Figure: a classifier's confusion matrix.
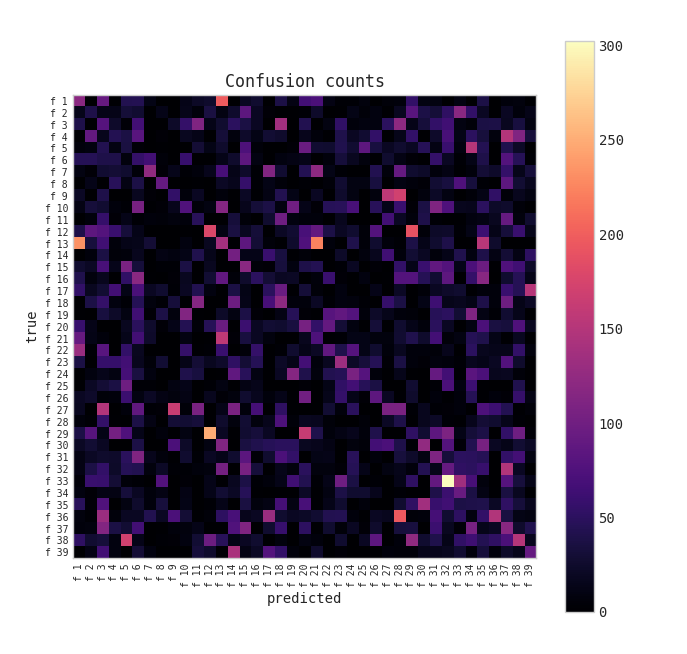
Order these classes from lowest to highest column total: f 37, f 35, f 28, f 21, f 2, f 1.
f 2, f 21, f 1, f 28, f 35, f 37
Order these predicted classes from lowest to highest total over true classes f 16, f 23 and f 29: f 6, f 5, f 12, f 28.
f 28, f 6, f 5, f 12
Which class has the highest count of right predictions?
f 12
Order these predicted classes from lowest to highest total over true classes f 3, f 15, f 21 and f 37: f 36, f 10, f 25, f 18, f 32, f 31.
f 25, f 36, f 10, f 32, f 18, f 31
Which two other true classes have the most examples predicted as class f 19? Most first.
f 24, f 10
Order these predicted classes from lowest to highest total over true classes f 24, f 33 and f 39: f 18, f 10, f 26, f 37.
f 26, f 10, f 18, f 37
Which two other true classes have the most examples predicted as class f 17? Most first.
f 36, f 7
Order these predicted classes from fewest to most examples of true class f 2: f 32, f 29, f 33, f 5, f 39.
f 39, f 5, f 32, f 29, f 33
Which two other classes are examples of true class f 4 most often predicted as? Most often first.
f 37, f 38
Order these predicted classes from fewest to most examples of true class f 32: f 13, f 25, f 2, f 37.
f 25, f 2, f 13, f 37
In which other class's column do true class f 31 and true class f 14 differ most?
f 6
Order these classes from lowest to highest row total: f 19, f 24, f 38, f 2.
f 2, f 19, f 24, f 38
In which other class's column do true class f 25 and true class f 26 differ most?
f 20
